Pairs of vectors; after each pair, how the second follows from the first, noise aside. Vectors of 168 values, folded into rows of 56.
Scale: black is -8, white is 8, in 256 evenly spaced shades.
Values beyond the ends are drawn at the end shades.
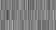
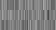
reversed.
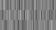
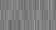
wrapped around, negated, shrunk.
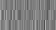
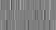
reversed, partly zeroed.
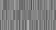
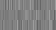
reversed, negated, partly zeroed.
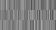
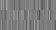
partly zeroed.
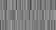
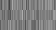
shuffled.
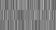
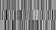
reversed, negated, scaled up.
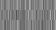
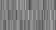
sign-scrambled.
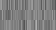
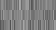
reversed.
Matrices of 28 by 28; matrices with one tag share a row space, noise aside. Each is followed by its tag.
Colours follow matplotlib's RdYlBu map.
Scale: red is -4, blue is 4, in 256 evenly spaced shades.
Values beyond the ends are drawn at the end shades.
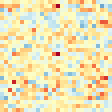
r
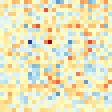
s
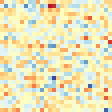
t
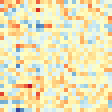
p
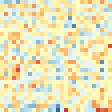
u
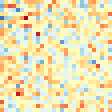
p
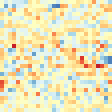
r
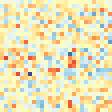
u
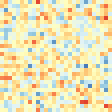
t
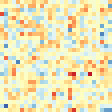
u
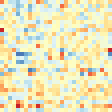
p
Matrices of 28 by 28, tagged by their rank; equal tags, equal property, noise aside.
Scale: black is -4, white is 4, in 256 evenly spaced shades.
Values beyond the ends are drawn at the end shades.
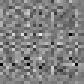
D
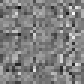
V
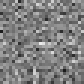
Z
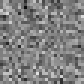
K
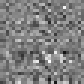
D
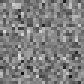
K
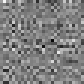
D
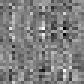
V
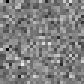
Z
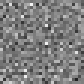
Z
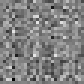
D
